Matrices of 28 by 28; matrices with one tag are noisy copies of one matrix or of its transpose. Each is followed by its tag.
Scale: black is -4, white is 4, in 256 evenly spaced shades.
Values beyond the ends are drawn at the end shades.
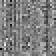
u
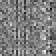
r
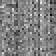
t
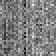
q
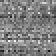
t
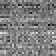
q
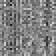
u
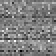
t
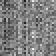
q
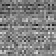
q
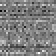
u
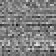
r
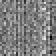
r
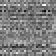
u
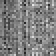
q
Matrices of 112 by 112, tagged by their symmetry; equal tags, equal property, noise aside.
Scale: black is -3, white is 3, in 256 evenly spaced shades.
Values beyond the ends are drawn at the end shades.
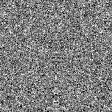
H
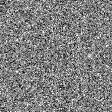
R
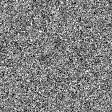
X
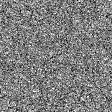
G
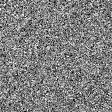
X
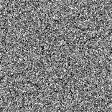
G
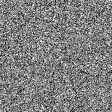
X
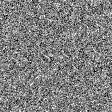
G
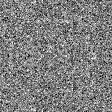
R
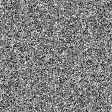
G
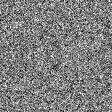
R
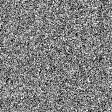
X
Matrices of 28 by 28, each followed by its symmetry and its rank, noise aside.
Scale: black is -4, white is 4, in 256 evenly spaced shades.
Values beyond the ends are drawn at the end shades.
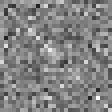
symmetric, rank eight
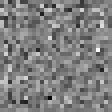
antisymmetric, rank eight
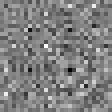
symmetric, rank six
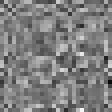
no symmetry, rank four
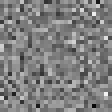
antisymmetric, rank eight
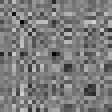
symmetric, rank four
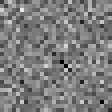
symmetric, rank eight
